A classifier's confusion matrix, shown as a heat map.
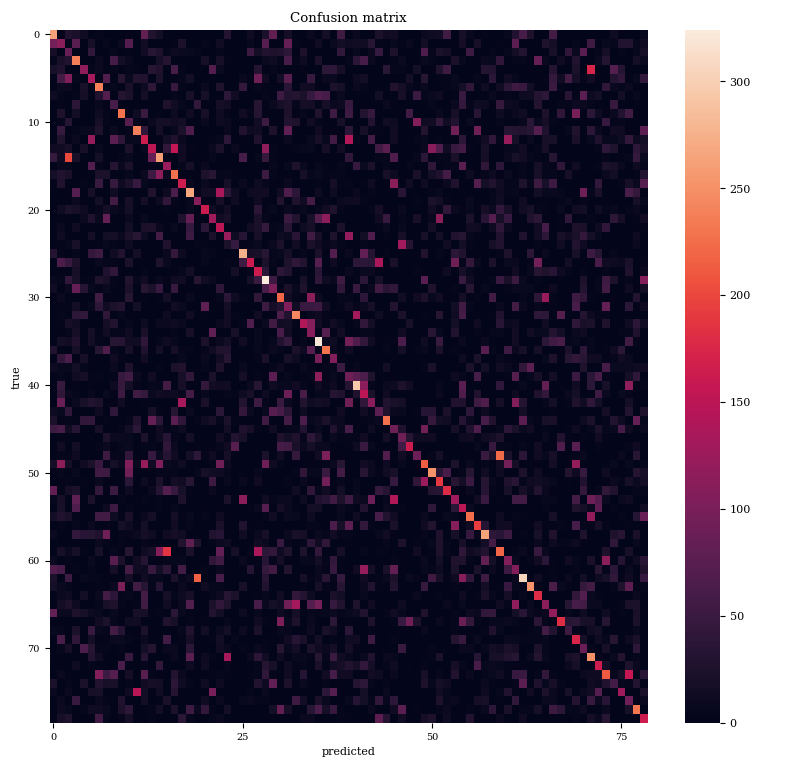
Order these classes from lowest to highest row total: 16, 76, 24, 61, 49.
24, 76, 16, 61, 49
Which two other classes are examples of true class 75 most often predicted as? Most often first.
11, 21
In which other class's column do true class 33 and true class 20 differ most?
34
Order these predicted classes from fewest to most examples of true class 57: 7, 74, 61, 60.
61, 74, 60, 7
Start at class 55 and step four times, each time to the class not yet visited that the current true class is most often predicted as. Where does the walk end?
35
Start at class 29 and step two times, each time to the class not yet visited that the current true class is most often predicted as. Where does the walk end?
64
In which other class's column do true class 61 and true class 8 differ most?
41
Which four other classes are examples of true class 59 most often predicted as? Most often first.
15, 27, 14, 22
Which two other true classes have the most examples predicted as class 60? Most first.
12, 49
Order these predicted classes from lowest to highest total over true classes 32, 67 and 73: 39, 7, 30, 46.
39, 46, 7, 30
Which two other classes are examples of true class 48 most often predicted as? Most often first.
59, 36
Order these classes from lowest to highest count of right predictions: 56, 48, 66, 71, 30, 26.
48, 66, 26, 56, 30, 71
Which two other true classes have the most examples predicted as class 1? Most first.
49, 42
